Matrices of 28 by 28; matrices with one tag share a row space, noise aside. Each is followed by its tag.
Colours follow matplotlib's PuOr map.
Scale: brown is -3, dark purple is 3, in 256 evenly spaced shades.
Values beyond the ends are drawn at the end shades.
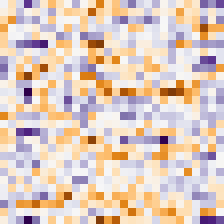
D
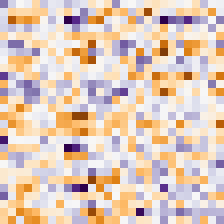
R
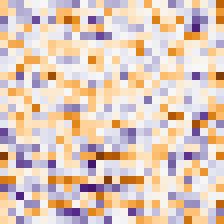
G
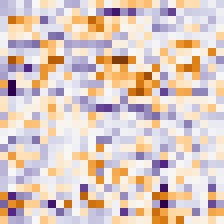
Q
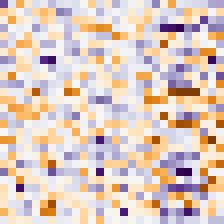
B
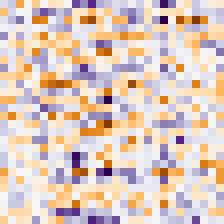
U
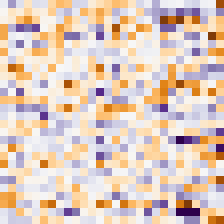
B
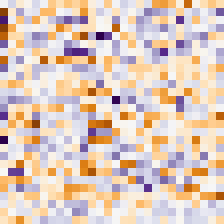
R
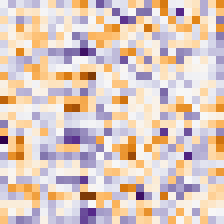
R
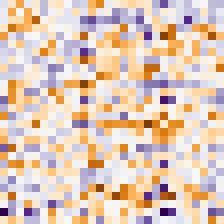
Q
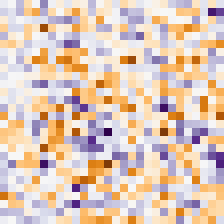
U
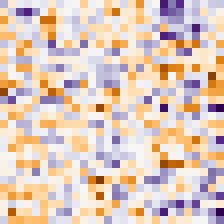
B
